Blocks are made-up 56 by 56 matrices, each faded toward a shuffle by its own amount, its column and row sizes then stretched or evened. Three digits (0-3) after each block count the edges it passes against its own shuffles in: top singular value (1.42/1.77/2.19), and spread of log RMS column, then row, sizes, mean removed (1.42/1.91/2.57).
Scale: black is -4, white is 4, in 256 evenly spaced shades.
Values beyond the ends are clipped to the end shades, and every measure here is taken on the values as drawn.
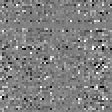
0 2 3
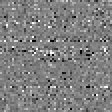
1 1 3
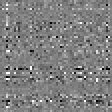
2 2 3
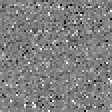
1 0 1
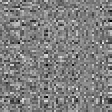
3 3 2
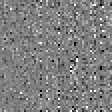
2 3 1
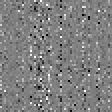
0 3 0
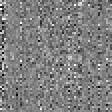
1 3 0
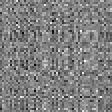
3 1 2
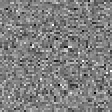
2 0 1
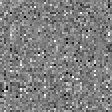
1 2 0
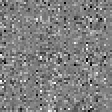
0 3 2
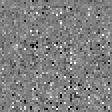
0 2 2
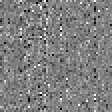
2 2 0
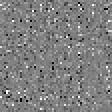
0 2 1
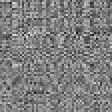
3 1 2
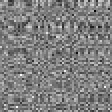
3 0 2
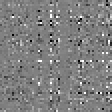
2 3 2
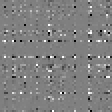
2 3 3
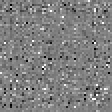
1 2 2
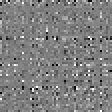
1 3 3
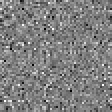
2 1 1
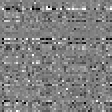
3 1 3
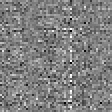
2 2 1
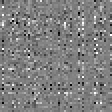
0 3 3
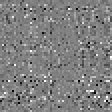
2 1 2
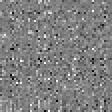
1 2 1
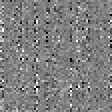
2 3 2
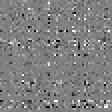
1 2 3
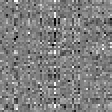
3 3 1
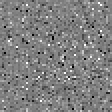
0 1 0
